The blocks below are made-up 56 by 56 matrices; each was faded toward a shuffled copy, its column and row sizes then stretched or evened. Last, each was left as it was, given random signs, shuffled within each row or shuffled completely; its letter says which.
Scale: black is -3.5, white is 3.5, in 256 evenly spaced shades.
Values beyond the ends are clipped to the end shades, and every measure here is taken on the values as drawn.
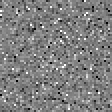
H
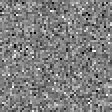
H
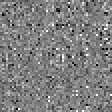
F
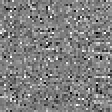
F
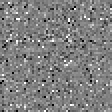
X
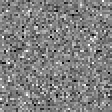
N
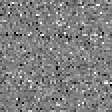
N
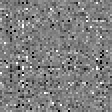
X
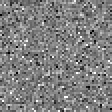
H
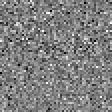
N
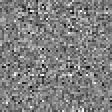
X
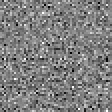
F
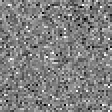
N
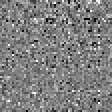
F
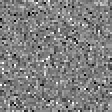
H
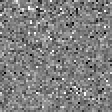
N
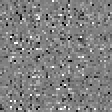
F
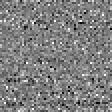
N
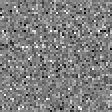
N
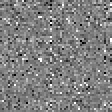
X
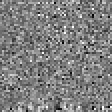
F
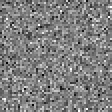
H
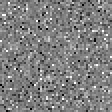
H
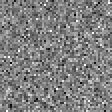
H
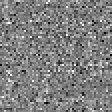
X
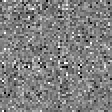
X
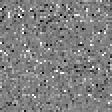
N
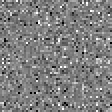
F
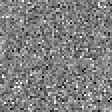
N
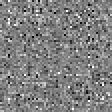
X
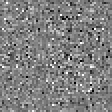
X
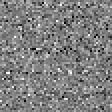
N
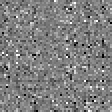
X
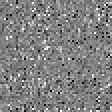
X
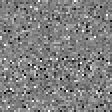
N
